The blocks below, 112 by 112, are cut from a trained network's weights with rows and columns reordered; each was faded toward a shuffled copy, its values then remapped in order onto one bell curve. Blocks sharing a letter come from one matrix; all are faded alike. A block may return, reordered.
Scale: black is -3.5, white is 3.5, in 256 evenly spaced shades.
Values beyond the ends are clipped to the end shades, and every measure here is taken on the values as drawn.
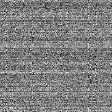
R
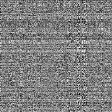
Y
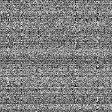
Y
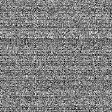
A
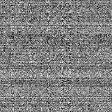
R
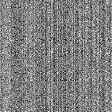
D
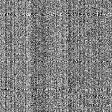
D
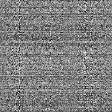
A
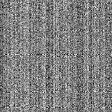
D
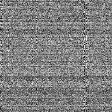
A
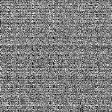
R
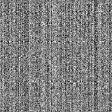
D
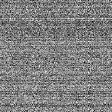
R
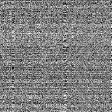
R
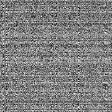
Y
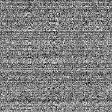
R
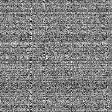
Y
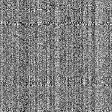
D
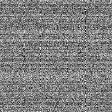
A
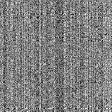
D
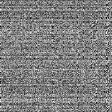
Y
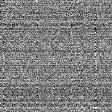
Y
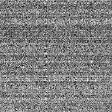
R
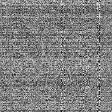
A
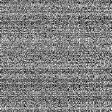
Y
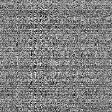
Y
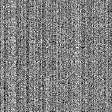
D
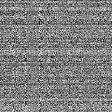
Y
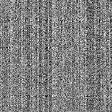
D
